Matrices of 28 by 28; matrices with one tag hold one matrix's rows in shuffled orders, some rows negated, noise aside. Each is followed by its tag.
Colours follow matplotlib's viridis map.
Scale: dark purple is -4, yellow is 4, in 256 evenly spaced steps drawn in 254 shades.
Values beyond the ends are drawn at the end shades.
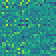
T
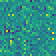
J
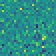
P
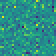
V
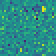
P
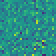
P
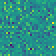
J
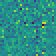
P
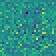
P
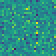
V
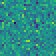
V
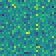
V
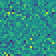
J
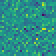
P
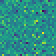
P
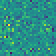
J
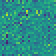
T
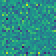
T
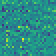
T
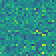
P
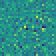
P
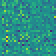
T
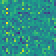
T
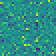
V
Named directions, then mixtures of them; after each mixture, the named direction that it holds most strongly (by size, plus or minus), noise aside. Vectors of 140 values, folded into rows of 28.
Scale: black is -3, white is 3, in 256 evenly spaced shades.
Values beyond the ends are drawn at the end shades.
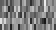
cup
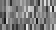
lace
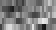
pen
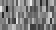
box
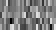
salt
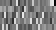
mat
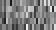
lace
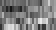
pen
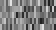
lace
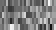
salt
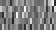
mat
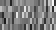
lace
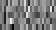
salt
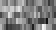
pen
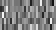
box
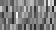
box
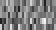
cup
